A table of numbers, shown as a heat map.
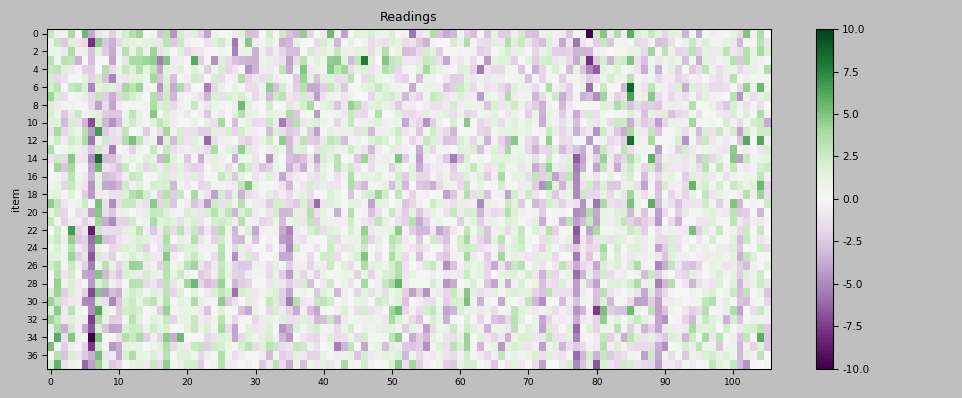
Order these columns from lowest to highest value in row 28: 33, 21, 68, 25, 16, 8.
16, 68, 33, 8, 25, 21
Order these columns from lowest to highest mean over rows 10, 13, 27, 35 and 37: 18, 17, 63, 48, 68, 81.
63, 18, 48, 68, 81, 17
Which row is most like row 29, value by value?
1
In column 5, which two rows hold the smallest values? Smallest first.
37, 30
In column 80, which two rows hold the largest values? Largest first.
22, 0
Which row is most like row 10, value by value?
33
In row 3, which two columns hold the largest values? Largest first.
46, 21
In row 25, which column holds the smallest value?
6
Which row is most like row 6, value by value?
12
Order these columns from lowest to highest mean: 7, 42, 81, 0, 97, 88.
42, 97, 88, 0, 81, 7
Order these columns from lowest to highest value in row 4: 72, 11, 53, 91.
72, 53, 91, 11
